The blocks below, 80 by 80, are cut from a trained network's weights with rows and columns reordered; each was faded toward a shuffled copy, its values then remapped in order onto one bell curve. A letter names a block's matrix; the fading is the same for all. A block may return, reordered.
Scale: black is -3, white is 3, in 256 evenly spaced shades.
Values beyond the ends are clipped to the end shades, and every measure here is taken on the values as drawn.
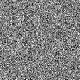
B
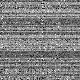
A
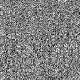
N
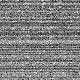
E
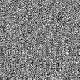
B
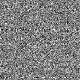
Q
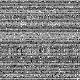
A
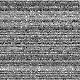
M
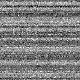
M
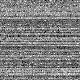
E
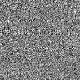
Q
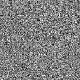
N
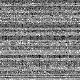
E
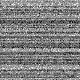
M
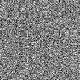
B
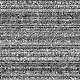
E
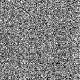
N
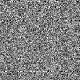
N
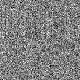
B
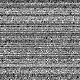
E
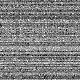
E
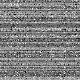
A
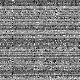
A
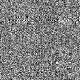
Q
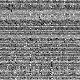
A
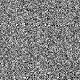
Q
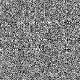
Q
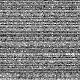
M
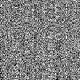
B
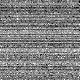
E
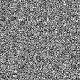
B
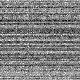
M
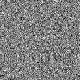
B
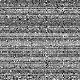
A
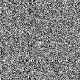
Q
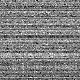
E
